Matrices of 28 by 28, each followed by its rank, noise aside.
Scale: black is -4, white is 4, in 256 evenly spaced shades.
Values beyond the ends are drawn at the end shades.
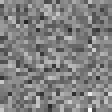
six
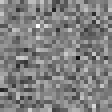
eight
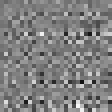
three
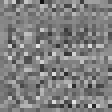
four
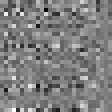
four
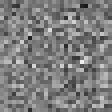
eight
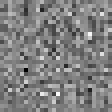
six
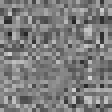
four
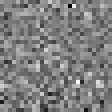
eight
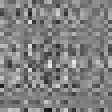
three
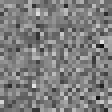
eight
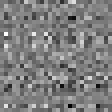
four
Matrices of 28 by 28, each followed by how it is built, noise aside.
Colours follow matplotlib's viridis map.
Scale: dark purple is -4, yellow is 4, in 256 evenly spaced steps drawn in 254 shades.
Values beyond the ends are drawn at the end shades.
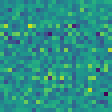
uneven rows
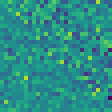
upper triangular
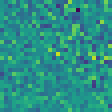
upper triangular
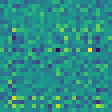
low rank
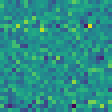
uneven rows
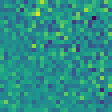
upper triangular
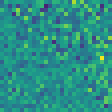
upper triangular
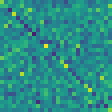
diagonal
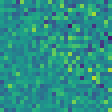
upper triangular
